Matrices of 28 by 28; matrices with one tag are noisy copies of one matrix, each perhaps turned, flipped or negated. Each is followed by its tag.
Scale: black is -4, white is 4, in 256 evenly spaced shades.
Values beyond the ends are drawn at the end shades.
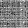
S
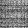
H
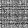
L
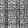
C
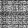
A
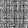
L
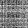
H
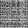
S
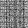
L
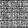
S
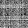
C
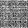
S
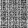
S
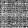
A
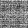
A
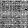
A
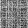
S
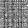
L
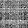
C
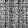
H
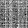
H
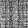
H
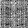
A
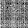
A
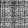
A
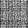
S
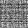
L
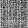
S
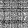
C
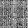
A
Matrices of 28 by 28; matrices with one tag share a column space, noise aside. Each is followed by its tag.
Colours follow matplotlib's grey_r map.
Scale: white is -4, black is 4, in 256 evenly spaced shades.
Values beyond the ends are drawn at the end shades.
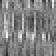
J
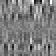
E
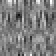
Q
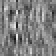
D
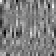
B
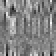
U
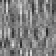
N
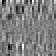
E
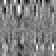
E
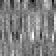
J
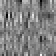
Q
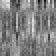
J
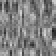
N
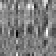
B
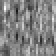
D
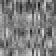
N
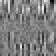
E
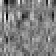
Q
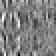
Q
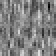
N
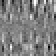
E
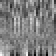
U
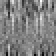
U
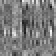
B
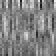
J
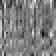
B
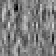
D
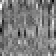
B
